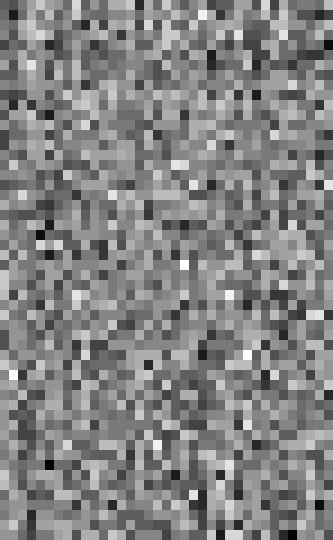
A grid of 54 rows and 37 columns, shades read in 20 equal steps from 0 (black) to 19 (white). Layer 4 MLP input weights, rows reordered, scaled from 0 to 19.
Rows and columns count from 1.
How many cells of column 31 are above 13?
5
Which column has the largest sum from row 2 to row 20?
4
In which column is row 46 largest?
24
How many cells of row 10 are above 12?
10
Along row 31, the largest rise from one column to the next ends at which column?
6
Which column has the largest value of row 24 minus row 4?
29
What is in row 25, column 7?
16
